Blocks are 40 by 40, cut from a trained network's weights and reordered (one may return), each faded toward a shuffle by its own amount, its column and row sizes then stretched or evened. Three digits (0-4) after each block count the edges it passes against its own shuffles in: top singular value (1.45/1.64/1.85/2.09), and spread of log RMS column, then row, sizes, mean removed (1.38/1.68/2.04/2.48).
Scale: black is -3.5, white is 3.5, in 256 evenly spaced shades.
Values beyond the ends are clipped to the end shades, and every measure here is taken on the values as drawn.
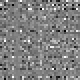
0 3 4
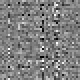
1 4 1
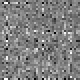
2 4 2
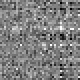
3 3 2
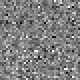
0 1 2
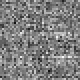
1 0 0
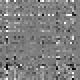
1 3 4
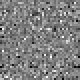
0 0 2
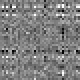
4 3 3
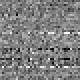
3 0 3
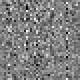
1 3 1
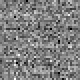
0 2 0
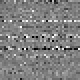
2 0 4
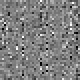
0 4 1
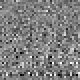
2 0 4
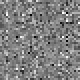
0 3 1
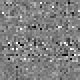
0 0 3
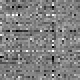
2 2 4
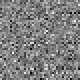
2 2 1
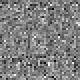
1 0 2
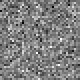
0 2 0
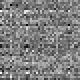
3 2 1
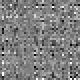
1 4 2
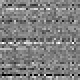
4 1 4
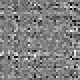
1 4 3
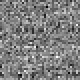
1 1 0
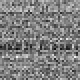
3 0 2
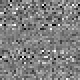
1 0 4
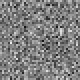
3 2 0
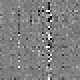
2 3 1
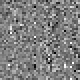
1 3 0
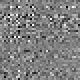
1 1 4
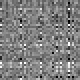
4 4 1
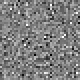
1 1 1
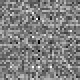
2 2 0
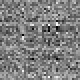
3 2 0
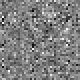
0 3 0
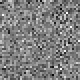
0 1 0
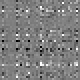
2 4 3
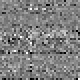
1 1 4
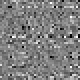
3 2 4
